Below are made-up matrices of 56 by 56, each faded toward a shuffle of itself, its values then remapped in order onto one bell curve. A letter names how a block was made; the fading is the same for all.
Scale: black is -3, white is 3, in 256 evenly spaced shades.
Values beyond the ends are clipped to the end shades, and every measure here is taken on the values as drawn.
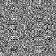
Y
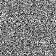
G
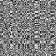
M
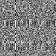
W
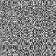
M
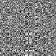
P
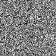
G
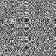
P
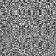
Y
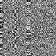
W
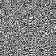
Y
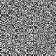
Y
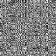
M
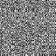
Y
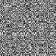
Y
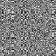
W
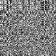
P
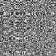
Y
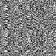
Y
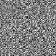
Y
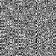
W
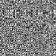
Y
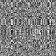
M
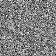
G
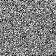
G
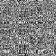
Y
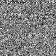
G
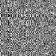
W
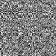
Y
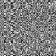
W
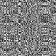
P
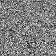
G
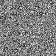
G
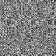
Y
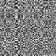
M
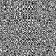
Y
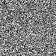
G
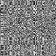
M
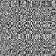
M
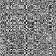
M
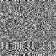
P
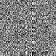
Y
